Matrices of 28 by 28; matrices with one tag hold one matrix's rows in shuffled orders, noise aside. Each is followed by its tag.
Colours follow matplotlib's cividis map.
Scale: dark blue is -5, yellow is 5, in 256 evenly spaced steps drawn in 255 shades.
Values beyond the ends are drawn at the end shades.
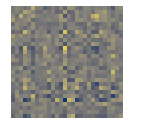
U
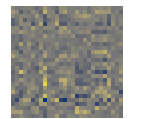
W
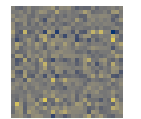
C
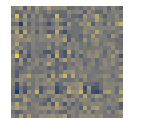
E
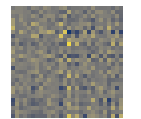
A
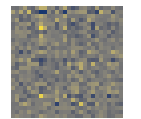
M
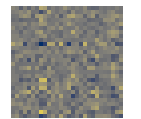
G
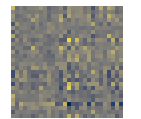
A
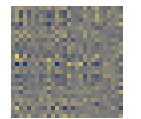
E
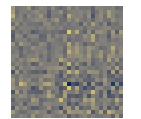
A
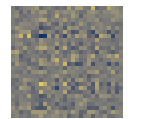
M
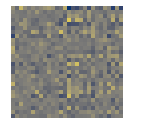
A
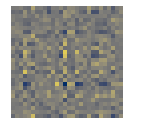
U
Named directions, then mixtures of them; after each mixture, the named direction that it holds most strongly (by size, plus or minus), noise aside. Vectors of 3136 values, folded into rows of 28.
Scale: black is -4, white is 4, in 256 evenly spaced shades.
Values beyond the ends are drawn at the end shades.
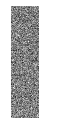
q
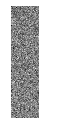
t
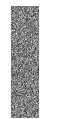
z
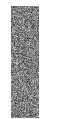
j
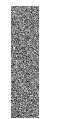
j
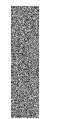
j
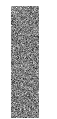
t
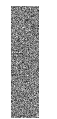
j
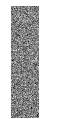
q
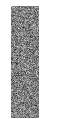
j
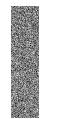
j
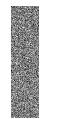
j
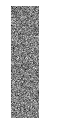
t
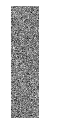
j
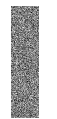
j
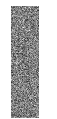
j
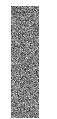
t
